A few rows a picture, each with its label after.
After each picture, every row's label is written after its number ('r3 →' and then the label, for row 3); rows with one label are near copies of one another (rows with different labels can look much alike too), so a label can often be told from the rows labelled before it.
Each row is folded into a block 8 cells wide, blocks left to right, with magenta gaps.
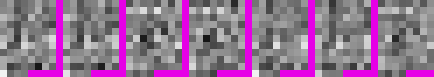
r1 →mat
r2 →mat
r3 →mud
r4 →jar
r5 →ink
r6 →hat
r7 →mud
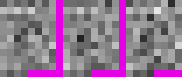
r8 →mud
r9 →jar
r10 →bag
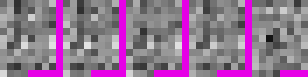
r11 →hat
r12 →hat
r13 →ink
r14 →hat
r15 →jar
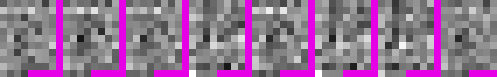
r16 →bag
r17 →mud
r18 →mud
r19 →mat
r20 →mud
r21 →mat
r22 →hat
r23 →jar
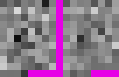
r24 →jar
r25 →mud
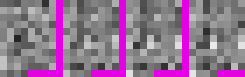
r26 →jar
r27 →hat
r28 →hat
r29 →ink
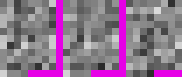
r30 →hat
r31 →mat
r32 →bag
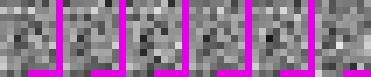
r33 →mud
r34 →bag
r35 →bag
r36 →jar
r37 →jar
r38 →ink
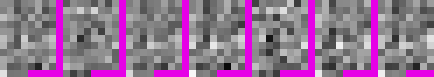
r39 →mat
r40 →mud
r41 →mat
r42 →mat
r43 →bag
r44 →ink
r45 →mat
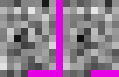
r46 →jar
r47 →jar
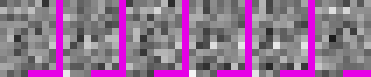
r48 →bag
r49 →mat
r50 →bag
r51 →ink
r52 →ink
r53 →mud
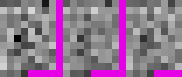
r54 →jar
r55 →bag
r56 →jar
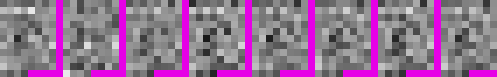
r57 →mud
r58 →ink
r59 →bag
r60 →bag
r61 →jar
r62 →jar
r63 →bag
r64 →jar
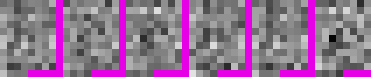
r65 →hat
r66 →bag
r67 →mud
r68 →ink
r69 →hat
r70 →jar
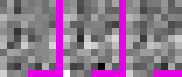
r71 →ink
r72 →mat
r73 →mat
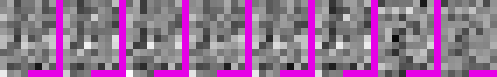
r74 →mat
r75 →hat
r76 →ink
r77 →mat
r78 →mat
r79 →hat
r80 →bag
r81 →bag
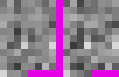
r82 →ink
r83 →ink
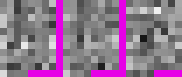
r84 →hat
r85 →mat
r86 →mud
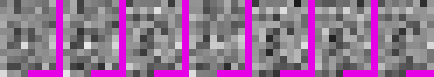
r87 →ink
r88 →ink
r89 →bag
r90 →mat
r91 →bag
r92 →jar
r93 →bag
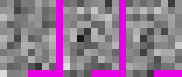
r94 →mat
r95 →jar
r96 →bag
